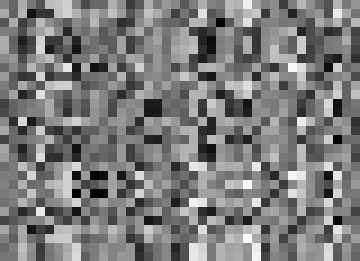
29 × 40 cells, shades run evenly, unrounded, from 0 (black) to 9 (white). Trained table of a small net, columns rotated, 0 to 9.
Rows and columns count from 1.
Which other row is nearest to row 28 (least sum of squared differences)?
19
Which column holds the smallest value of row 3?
25
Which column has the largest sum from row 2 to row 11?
5
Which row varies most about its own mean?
20
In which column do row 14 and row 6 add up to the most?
34
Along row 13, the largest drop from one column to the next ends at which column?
38
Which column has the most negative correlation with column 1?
24
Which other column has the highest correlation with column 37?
22
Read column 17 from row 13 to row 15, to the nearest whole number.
1 6 5
